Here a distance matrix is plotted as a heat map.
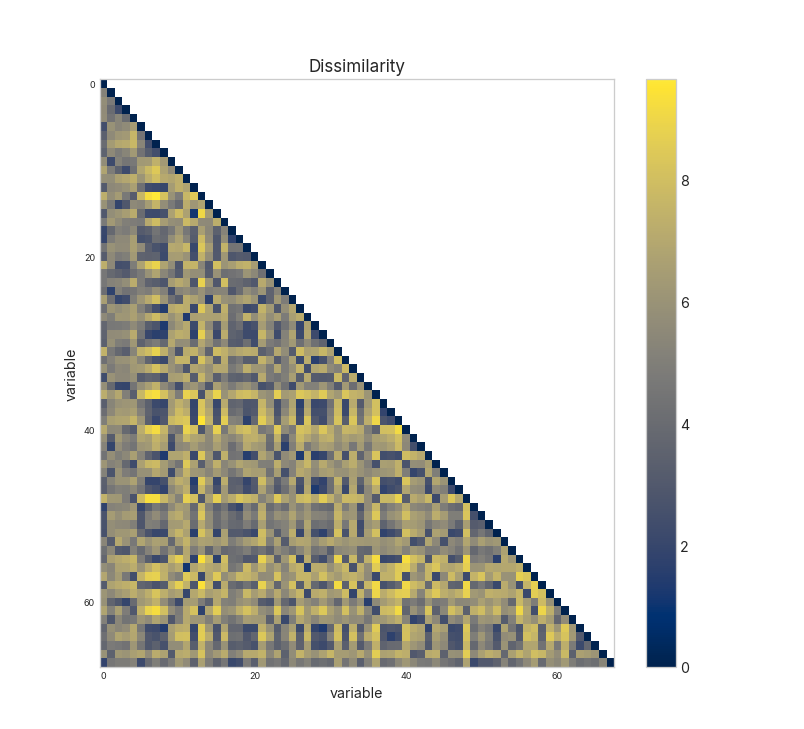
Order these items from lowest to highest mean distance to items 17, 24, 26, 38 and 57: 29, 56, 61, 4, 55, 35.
29, 55, 4, 35, 61, 56
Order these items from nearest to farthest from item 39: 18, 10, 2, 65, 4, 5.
65, 18, 5, 2, 4, 10
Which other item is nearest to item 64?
38
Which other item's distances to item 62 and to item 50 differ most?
41
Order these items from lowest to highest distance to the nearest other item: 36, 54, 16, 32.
32, 36, 54, 16
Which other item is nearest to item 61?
13
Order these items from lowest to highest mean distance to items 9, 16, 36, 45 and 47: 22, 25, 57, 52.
22, 57, 25, 52
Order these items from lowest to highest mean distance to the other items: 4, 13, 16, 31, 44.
4, 44, 16, 31, 13
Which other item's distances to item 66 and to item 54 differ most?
30
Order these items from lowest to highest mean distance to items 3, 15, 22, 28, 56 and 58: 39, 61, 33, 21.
39, 33, 21, 61
